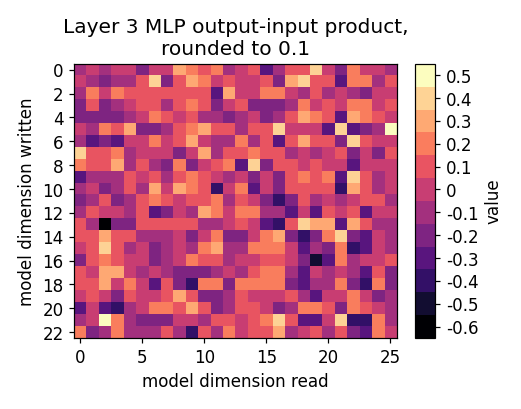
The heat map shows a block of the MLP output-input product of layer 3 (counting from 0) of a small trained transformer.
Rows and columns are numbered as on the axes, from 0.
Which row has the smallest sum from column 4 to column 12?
17
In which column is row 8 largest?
14
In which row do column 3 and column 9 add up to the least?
18
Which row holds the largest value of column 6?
1
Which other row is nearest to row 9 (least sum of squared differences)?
6
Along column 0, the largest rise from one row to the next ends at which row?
7
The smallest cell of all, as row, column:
13, 2
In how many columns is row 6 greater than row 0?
10
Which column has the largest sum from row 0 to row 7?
9
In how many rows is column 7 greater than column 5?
8
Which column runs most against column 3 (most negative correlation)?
22
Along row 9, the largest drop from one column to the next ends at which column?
21
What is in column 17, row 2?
0
